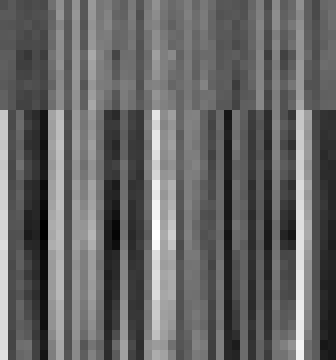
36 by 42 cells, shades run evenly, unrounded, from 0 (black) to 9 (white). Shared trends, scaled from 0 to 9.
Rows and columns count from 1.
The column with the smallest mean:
6
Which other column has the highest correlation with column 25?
3
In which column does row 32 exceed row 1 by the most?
1
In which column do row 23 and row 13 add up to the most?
20
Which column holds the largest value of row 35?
38
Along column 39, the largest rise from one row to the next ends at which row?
12
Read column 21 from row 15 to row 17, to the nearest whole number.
5 5 5
